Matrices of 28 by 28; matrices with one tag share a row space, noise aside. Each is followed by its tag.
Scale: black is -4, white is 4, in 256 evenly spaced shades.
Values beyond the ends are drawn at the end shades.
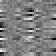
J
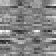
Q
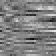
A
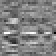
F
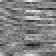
A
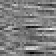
A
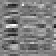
F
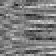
A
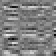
F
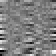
J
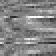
A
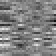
Q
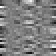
J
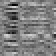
F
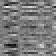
F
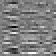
F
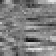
A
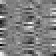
J
